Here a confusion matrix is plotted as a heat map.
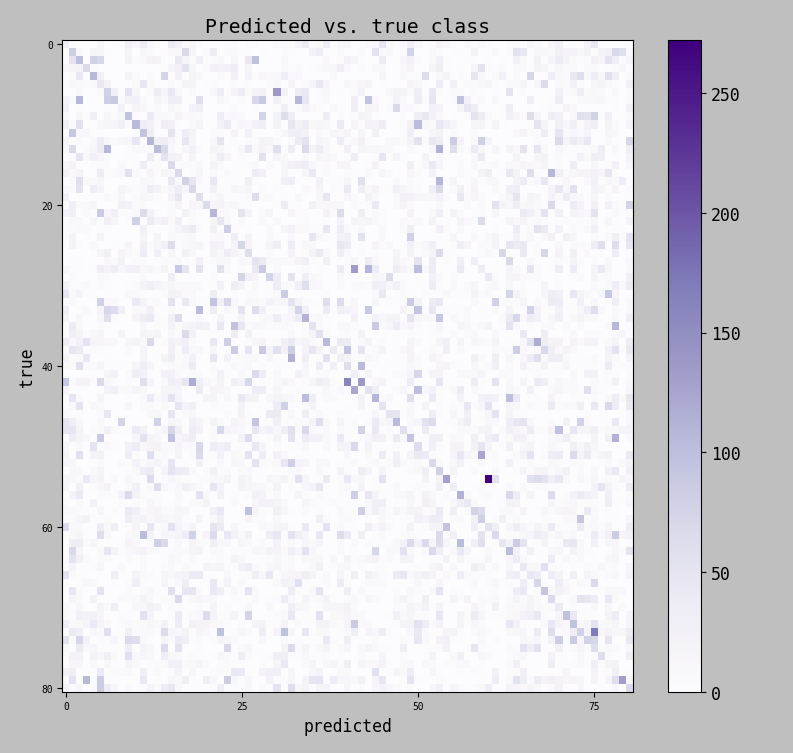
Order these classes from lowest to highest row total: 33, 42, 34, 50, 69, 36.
36, 69, 50, 34, 33, 42
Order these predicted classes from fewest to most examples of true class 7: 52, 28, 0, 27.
0, 52, 27, 28
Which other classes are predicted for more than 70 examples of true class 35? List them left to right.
24, 44, 78
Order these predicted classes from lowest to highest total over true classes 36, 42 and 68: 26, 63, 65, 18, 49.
63, 49, 65, 26, 18
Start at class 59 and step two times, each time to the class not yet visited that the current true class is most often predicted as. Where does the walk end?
75
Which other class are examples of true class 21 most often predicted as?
5
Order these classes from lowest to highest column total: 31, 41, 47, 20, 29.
20, 29, 47, 41, 31
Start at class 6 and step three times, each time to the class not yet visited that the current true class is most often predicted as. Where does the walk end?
53
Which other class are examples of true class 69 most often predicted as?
16
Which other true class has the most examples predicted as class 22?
73
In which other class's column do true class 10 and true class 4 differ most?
50
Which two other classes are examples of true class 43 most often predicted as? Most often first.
41, 50
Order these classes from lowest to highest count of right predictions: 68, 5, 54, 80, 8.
8, 5, 80, 68, 54
